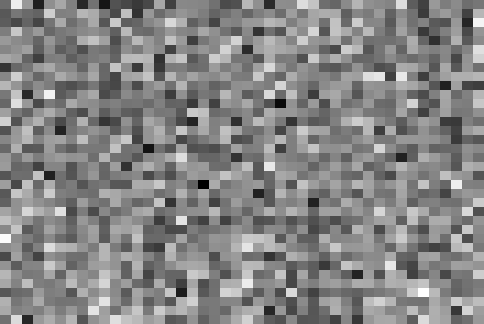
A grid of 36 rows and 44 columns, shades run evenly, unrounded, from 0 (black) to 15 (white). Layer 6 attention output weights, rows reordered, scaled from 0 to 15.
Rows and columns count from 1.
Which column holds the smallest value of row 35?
25
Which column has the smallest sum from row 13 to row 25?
7
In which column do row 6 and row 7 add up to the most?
44
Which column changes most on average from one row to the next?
26
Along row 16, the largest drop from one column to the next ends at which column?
13
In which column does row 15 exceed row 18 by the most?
22
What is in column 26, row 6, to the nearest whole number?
10
